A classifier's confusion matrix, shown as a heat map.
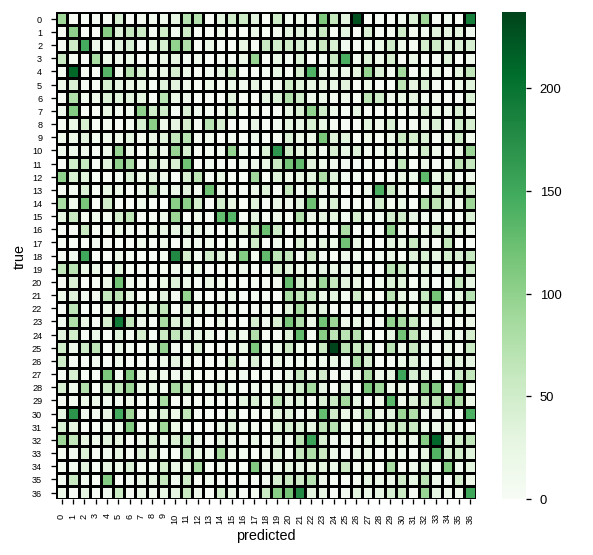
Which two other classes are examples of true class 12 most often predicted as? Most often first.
32, 0
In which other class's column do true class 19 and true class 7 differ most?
22
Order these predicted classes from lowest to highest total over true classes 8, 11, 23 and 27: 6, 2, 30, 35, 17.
17, 2, 35, 6, 30
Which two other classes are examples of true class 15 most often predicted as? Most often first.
14, 10
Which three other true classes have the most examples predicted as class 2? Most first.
18, 14, 28
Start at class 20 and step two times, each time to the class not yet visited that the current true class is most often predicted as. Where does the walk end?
30
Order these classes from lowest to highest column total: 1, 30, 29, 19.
19, 29, 30, 1
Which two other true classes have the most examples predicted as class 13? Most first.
8, 18
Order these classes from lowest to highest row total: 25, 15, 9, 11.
9, 15, 11, 25
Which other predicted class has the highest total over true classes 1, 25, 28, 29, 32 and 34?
33
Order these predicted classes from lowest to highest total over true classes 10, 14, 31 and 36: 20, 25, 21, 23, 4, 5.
25, 4, 23, 5, 20, 21
